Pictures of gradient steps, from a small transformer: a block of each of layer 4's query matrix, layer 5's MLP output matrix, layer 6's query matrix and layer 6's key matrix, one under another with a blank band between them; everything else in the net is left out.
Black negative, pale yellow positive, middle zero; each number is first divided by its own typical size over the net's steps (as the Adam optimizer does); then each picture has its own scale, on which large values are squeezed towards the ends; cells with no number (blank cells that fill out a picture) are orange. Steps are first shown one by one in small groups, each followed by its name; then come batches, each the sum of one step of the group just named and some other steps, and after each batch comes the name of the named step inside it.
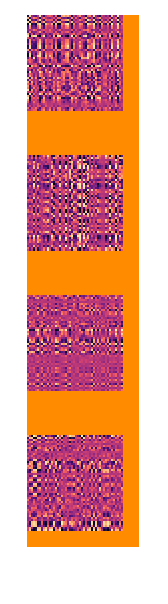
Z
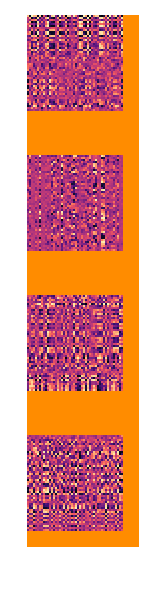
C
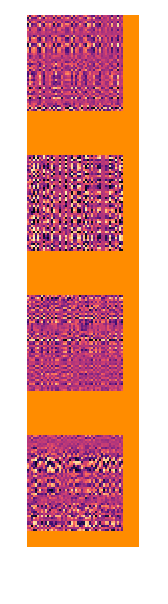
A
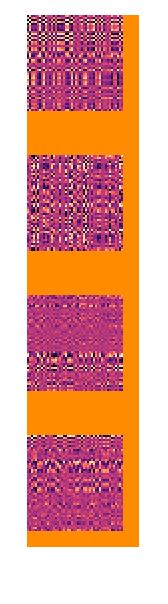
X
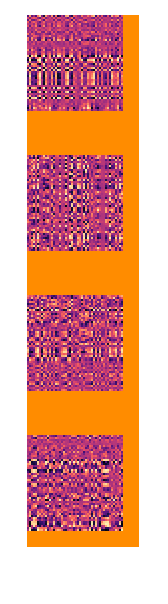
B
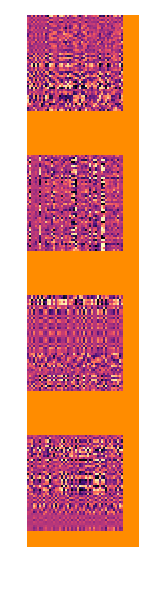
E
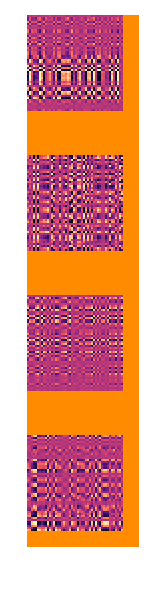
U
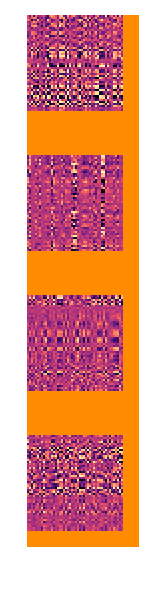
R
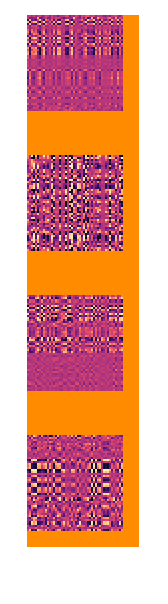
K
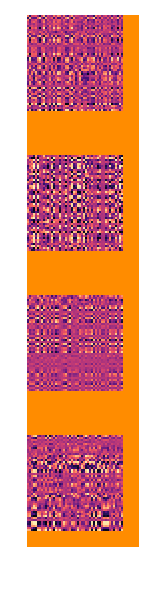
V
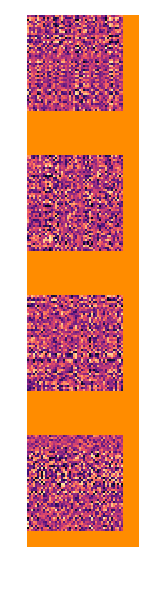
K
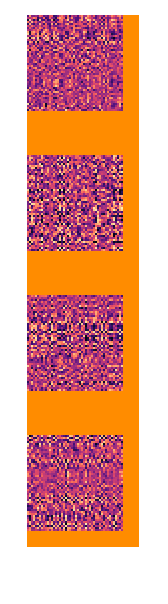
X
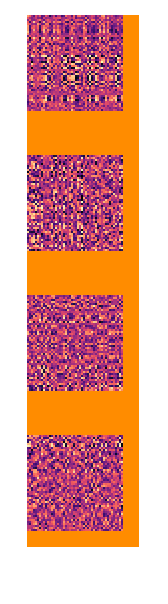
K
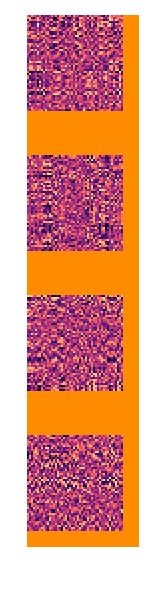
C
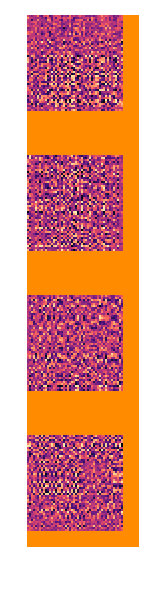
R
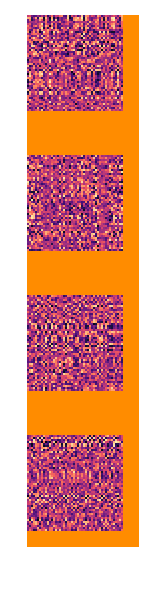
U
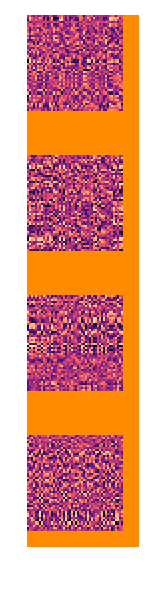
V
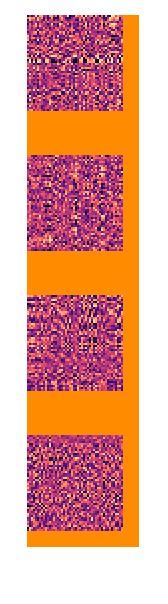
B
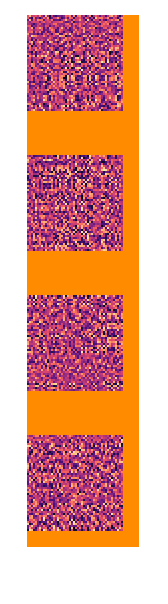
Z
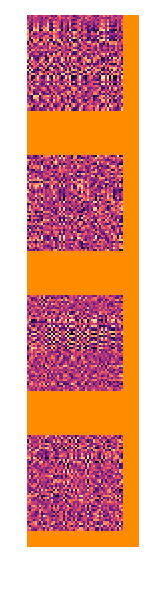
U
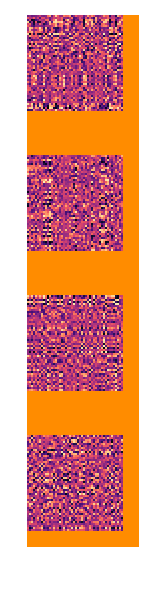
X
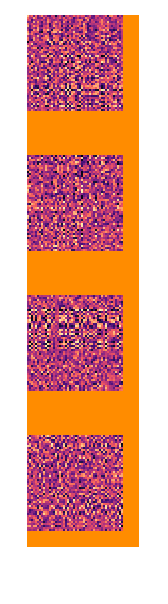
R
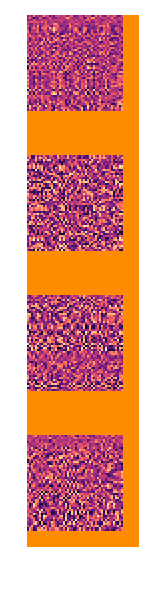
V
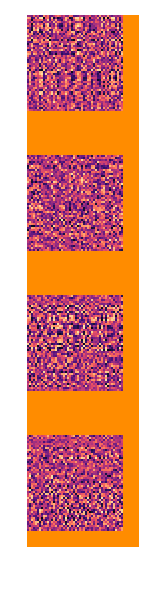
U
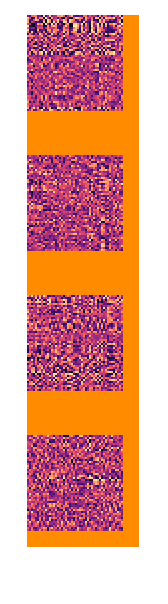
E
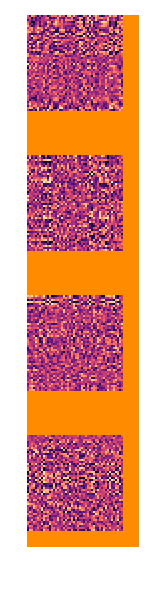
C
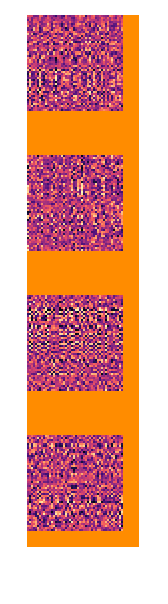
U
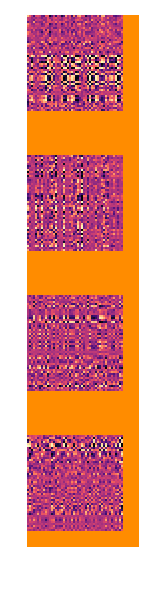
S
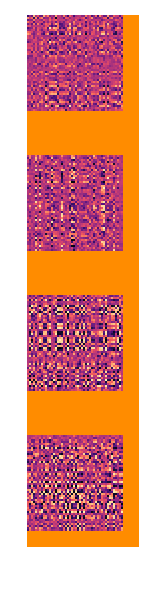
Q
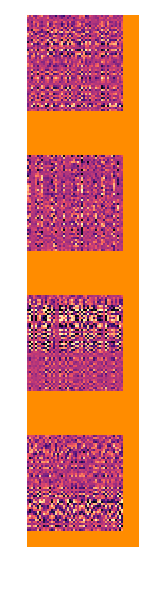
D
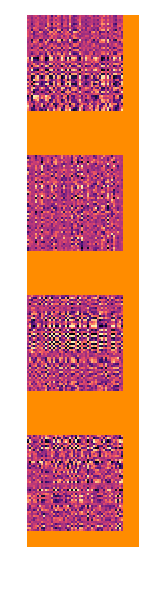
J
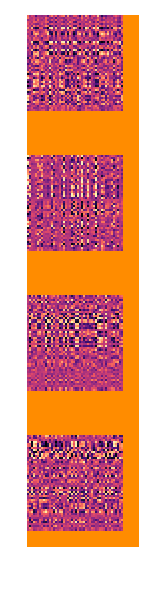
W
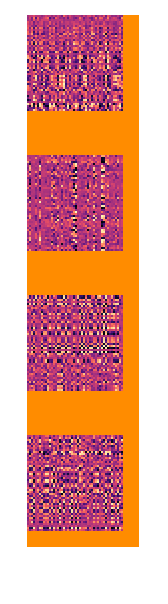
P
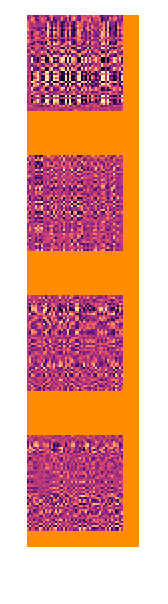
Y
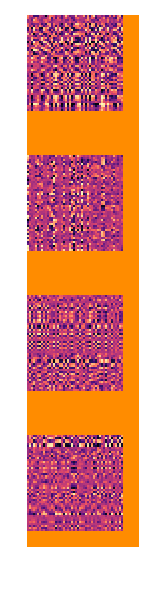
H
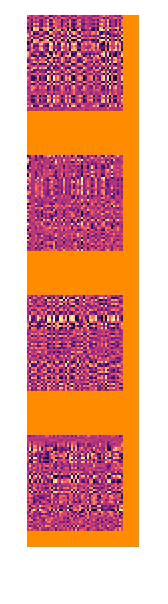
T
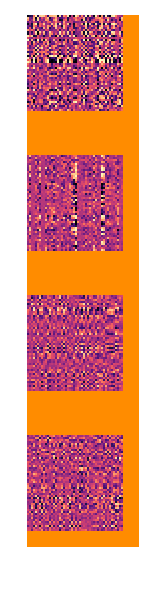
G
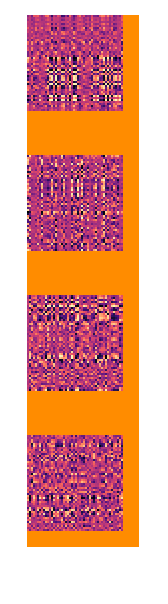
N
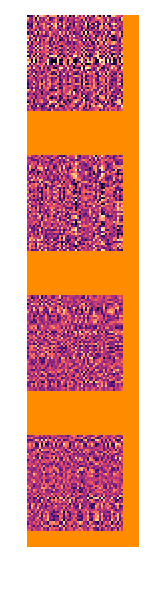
G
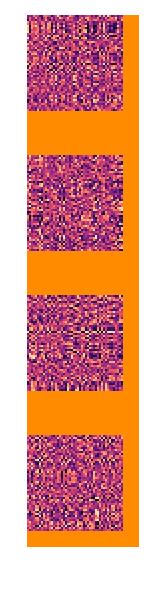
N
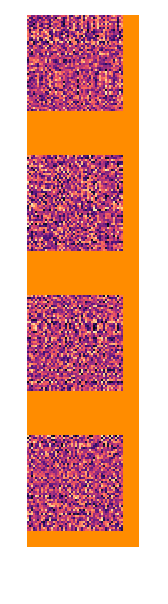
W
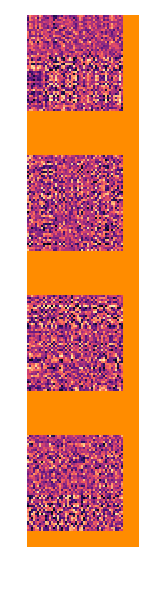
N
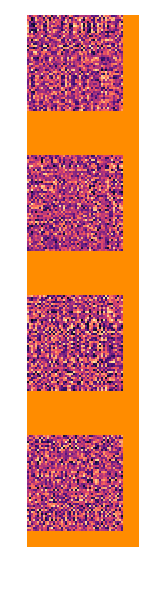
J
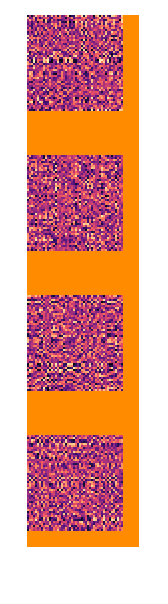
G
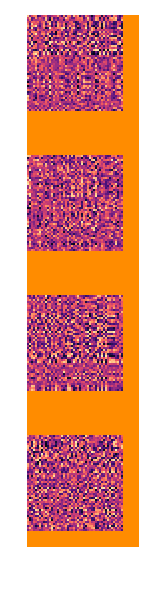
W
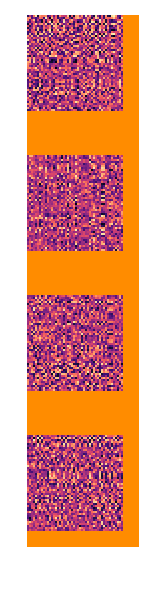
G
